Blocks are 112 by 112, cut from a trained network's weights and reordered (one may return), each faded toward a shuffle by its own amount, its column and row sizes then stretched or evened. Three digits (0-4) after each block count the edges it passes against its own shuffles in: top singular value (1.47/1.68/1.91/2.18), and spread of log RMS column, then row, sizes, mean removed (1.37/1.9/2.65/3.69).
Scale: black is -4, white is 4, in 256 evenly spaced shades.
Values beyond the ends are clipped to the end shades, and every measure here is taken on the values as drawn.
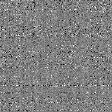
0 2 3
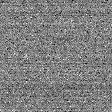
2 0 0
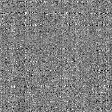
1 1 3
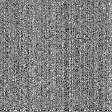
4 1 2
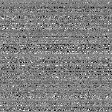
3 1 4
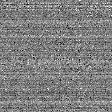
4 1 2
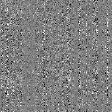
0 4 2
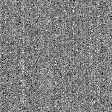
0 1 0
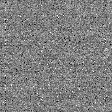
0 1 0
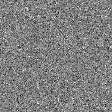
0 1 1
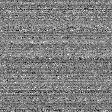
4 0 3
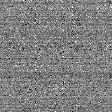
2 2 1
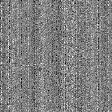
4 3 0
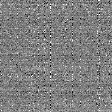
2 3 1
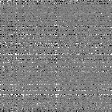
3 2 4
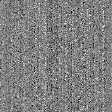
2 3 0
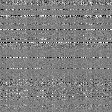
3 0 4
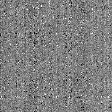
1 3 1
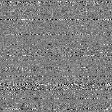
1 1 4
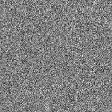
1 1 0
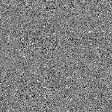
1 2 2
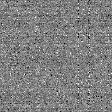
1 2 0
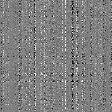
4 4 2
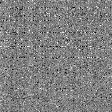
1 0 3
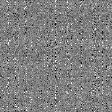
0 3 0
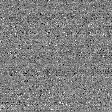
0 0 2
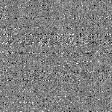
0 0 3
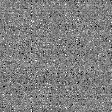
0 2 1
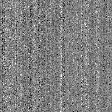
3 3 0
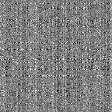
4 0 3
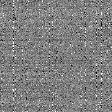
2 3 0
